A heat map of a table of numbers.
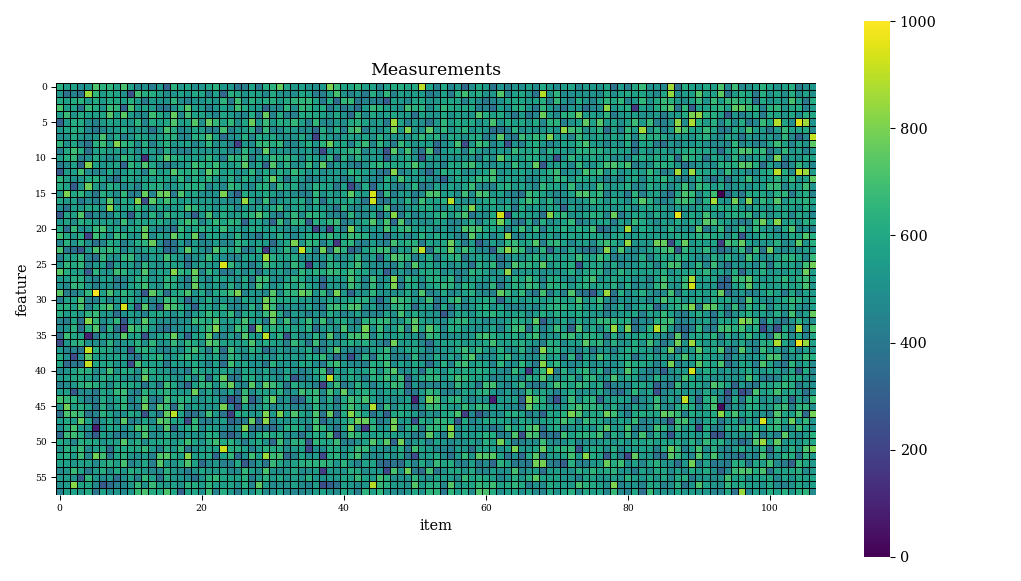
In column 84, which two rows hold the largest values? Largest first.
34, 22
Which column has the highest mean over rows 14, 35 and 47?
29
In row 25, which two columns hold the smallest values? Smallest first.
35, 73
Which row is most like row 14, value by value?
38
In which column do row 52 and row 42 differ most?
18
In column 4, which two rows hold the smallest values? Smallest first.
35, 21
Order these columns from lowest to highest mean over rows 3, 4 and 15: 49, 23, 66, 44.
66, 49, 23, 44
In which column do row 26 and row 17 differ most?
46
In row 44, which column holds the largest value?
88
